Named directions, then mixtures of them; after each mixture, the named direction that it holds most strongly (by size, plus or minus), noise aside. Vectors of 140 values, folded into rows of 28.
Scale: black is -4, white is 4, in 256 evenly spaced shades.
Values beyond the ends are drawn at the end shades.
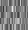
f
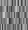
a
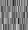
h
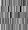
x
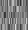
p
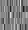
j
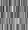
f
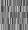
x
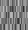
f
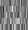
f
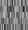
a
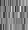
x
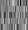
p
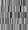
x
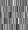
h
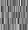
h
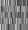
x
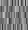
a
